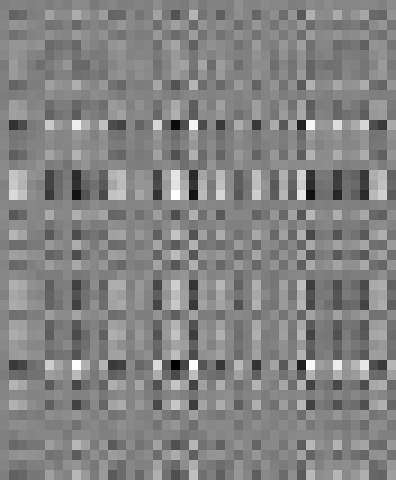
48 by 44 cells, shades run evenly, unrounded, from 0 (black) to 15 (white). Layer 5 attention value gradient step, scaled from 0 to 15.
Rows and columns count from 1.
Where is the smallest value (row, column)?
37, 20
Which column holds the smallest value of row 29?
22
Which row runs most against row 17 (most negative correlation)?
7
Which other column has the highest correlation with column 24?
5
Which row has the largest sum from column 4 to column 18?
13
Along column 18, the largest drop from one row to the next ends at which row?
39
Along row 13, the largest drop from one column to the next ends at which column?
23
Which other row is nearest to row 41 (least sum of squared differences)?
29
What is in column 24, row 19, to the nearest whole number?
7
